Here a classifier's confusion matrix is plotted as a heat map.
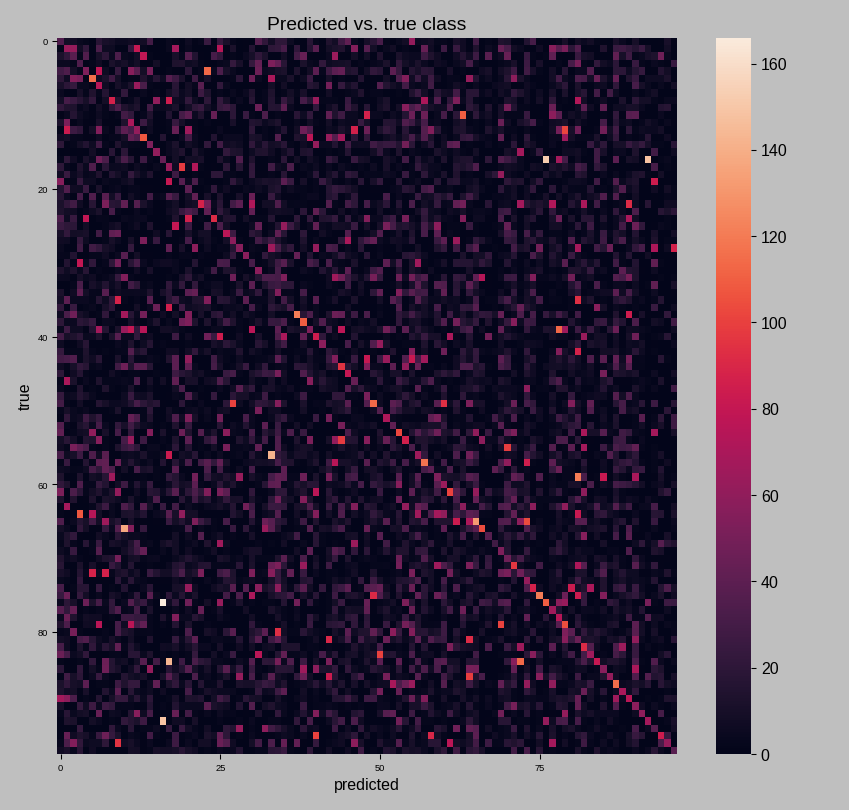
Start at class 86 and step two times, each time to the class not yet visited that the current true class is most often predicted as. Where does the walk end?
3
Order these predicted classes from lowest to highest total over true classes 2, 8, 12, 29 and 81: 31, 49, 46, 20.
49, 31, 46, 20
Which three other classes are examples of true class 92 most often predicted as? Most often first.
16, 76, 53
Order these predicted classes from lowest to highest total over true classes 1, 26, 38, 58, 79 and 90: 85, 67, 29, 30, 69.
29, 67, 85, 30, 69
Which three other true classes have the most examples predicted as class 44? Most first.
54, 39, 13
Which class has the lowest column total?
68
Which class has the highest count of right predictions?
65
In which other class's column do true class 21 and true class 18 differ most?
69
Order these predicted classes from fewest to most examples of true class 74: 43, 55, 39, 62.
39, 43, 62, 55
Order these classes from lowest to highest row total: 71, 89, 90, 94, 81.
90, 94, 89, 71, 81
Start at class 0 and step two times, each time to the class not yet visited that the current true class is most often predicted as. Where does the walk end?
70
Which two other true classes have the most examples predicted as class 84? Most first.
36, 5
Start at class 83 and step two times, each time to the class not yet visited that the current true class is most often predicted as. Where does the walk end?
31
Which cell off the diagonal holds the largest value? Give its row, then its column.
76, 16
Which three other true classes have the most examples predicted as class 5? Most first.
72, 64, 53
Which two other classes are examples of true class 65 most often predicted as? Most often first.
73, 62
